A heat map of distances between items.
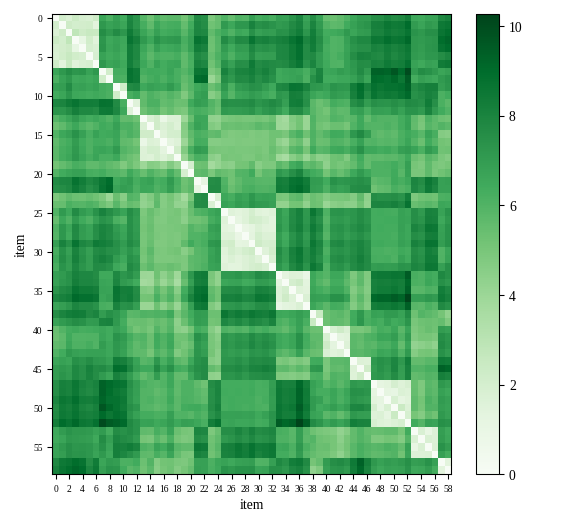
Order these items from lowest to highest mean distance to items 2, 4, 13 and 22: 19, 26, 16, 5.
5, 16, 19, 26
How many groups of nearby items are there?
16
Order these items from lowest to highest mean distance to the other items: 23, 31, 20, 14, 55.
14, 23, 20, 31, 55
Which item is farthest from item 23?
52
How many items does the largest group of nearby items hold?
8
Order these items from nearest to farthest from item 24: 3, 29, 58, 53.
53, 3, 58, 29
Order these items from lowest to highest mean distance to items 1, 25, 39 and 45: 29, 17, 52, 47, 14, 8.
14, 17, 29, 47, 8, 52
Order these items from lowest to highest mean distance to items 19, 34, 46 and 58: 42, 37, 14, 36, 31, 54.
37, 14, 36, 54, 42, 31
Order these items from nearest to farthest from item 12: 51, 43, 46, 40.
40, 43, 46, 51
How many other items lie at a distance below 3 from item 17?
5
